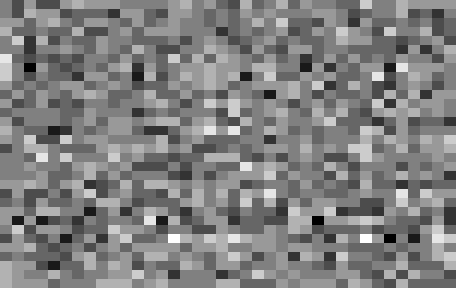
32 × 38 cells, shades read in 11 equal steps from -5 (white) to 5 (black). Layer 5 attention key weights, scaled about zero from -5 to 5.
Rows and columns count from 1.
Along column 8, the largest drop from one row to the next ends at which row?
22
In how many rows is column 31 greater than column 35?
11
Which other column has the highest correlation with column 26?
3
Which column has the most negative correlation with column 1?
37
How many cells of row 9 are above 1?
6
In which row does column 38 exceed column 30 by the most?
25
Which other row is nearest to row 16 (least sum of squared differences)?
1
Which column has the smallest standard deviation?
17
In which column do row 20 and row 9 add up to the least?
23
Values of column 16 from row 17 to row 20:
-1 1 2 3
